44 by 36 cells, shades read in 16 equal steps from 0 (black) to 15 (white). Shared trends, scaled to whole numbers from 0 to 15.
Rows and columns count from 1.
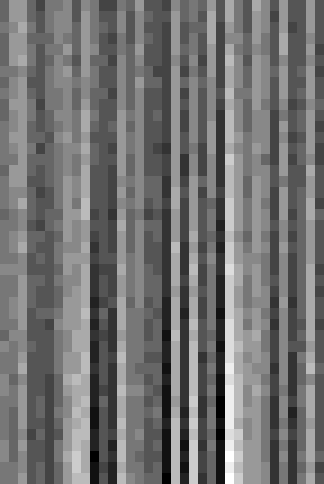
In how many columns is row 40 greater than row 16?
14
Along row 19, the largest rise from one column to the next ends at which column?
26
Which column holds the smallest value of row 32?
25
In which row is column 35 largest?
34
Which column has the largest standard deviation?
11
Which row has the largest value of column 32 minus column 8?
4
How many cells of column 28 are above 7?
17
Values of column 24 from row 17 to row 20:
8 8 6 7
